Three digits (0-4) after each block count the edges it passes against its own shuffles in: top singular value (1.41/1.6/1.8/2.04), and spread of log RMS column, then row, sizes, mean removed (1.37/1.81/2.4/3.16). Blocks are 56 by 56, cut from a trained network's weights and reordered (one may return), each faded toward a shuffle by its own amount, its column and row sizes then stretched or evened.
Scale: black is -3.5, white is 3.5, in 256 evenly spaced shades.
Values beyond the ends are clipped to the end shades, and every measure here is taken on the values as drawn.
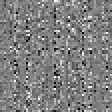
3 4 0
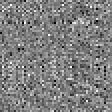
4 2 1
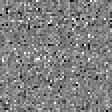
0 1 1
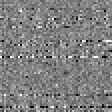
1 0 3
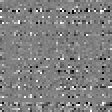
3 2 4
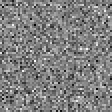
3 0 1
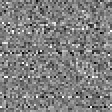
0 0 3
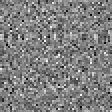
2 0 0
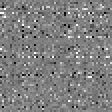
0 2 3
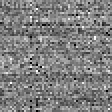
2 1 0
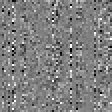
3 4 0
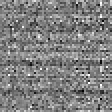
3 2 0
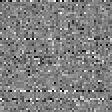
3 0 3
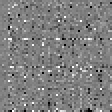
2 3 2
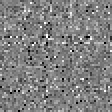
2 1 2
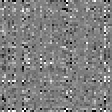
4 4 2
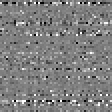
2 0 4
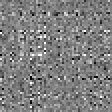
2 3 2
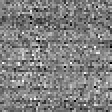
2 2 0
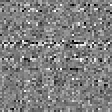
4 0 3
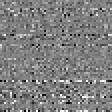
2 1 4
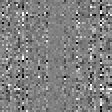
1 4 1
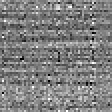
4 3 0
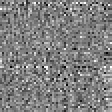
2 1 3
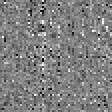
2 3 1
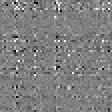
0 2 3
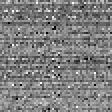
3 1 1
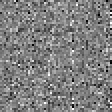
0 3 1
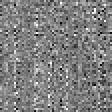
4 4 0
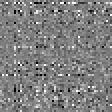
4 2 3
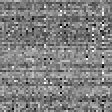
3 2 0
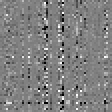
2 4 1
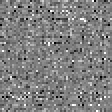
1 0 3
